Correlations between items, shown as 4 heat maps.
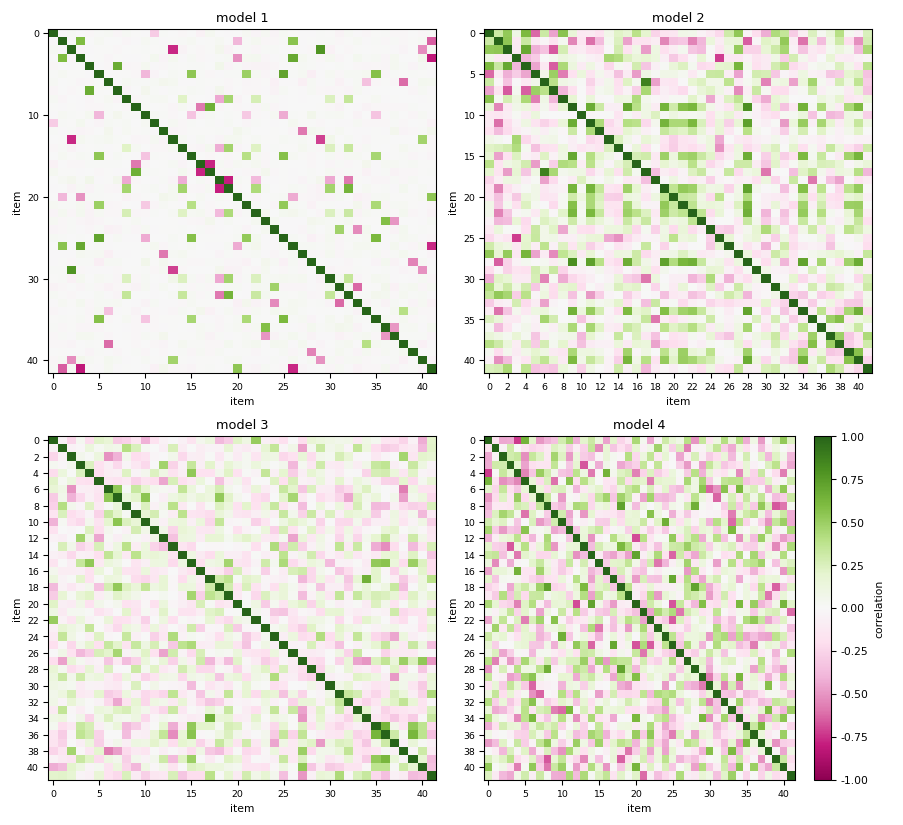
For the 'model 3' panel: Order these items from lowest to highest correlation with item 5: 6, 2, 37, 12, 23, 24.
12, 37, 6, 23, 2, 24
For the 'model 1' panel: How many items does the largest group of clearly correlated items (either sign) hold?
7
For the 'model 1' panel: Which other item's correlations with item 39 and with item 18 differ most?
19
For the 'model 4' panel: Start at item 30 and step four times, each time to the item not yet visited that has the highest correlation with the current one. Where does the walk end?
5
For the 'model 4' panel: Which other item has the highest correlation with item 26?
41
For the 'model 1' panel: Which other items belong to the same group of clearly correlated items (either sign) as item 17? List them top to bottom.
9, 16
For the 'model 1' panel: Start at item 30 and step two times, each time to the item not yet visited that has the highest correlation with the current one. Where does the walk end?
32
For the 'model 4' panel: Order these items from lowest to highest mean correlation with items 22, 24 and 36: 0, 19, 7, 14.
0, 7, 14, 19
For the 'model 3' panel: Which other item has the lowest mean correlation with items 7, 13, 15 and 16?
32
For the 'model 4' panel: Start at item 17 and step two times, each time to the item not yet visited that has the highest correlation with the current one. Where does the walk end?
12
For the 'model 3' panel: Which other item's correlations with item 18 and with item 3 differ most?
7
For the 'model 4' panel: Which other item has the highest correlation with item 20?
14
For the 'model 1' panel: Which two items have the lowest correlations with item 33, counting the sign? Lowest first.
31, 24
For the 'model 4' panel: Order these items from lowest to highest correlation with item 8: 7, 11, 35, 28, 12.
11, 35, 7, 12, 28
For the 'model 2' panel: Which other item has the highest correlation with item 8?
0
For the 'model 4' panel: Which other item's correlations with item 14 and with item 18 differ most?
28
